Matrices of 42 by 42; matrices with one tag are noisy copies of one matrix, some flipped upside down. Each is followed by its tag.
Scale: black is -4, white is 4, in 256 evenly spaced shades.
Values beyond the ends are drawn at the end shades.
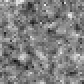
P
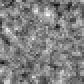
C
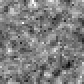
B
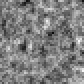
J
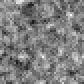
P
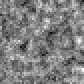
J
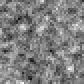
P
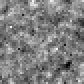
B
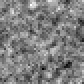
B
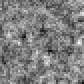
J
